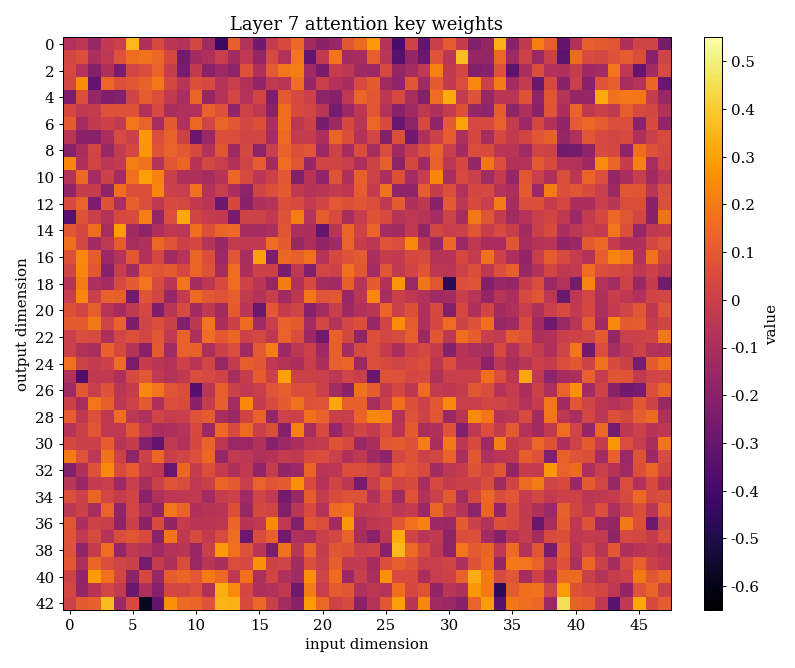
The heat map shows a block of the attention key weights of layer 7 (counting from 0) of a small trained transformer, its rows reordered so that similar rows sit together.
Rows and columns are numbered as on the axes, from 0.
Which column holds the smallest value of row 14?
20
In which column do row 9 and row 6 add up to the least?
26
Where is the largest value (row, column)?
42, 39
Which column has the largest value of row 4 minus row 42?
6
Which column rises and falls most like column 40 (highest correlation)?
3
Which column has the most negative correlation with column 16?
43
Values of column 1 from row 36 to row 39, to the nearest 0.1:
-0.1 0 -0.2 -0.1
